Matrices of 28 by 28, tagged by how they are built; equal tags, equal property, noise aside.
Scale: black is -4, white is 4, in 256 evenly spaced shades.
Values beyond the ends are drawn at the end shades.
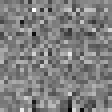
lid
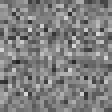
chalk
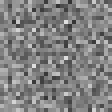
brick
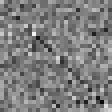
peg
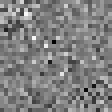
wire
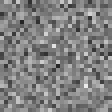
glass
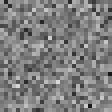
glass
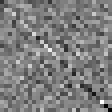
peg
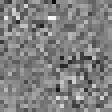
wire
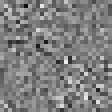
wire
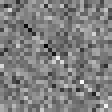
peg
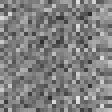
brick
